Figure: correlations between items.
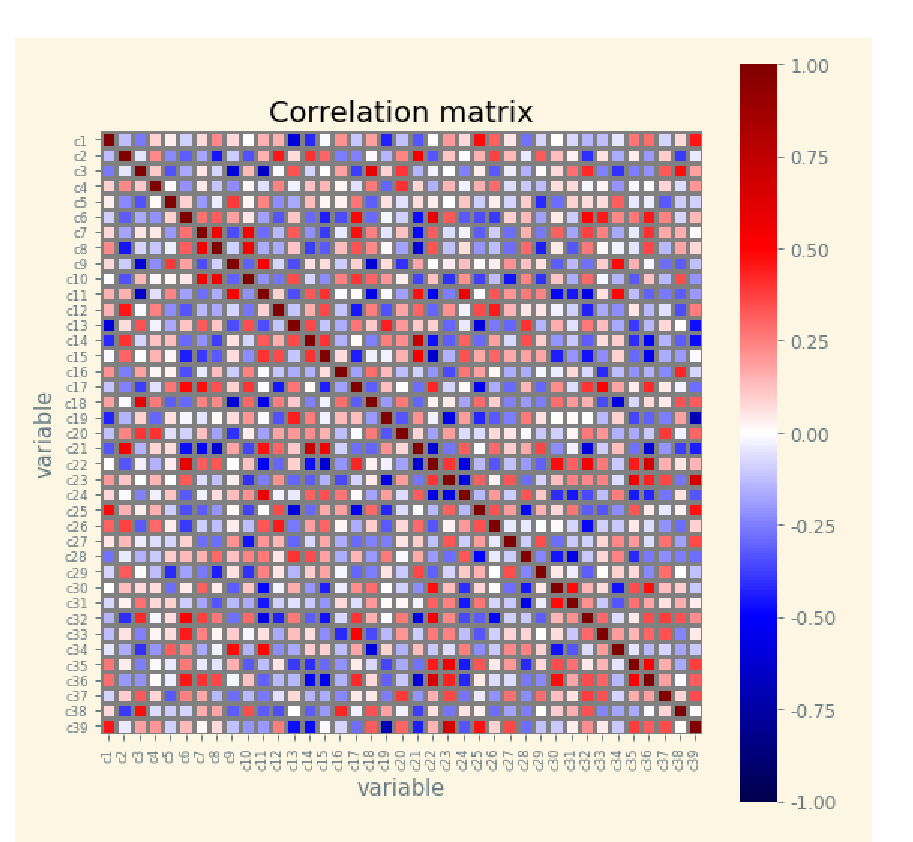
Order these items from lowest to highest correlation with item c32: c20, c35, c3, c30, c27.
c27, c35, c30, c20, c3
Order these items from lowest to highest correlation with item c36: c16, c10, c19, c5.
c19, c16, c5, c10
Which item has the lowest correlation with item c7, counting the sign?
c21
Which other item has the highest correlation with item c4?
c20
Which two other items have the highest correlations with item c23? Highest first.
c39, c35
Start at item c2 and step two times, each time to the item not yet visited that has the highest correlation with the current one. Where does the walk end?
c14
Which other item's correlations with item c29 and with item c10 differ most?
c8
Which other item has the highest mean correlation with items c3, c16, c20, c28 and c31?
c18
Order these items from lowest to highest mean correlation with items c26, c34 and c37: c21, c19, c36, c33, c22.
c19, c22, c36, c21, c33
